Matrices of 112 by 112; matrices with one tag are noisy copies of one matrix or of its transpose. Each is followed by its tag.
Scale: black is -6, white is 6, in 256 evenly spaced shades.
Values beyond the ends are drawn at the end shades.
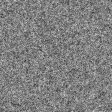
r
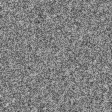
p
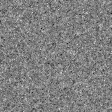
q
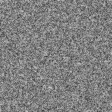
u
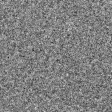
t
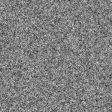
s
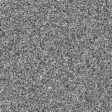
u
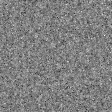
u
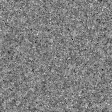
p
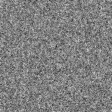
u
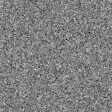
u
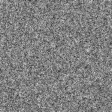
u
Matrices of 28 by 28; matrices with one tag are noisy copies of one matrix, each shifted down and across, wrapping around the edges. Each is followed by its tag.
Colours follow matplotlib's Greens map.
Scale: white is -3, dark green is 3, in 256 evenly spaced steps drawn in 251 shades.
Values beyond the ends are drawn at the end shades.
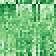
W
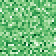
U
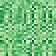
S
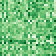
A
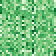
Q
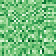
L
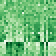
W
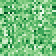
A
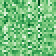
Q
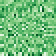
L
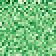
U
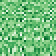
L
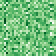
Q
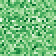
U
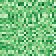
L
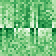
W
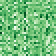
Q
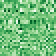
L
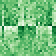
W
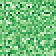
U
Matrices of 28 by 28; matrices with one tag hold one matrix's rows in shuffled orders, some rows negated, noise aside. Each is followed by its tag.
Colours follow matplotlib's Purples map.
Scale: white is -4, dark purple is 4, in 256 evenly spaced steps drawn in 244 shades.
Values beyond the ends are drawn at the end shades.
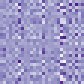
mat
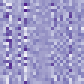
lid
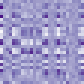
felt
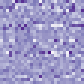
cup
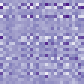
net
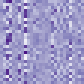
lid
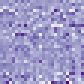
cup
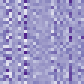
lid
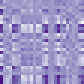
felt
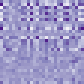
net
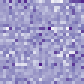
cup
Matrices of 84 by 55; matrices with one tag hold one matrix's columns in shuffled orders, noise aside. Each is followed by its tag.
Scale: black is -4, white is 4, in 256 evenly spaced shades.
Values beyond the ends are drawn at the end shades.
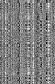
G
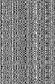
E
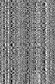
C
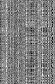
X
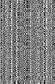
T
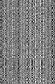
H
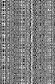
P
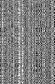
X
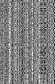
C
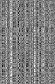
X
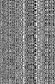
P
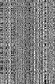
C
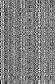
T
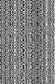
P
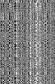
G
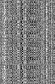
E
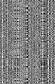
H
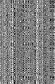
T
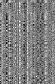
G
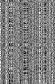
C
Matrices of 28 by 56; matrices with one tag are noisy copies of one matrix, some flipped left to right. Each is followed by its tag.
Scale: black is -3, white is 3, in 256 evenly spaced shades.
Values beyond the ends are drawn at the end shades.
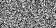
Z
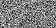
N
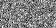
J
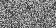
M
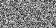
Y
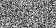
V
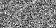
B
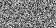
J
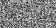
M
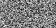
Z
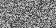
Y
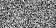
B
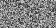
Z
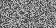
J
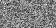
B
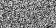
M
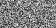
Y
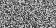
N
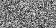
V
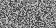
Y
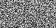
N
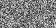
J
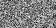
B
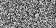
Z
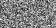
Z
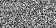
Y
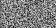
Z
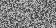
V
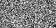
B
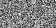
B
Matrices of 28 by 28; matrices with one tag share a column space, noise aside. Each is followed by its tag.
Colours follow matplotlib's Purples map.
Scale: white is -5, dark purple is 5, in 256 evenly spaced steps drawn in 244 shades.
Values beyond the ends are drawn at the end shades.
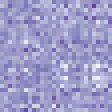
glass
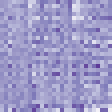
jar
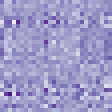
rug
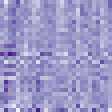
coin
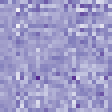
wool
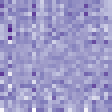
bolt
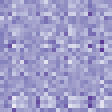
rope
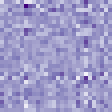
wool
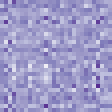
glass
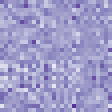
glass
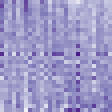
coin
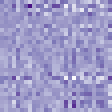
wool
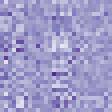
rope
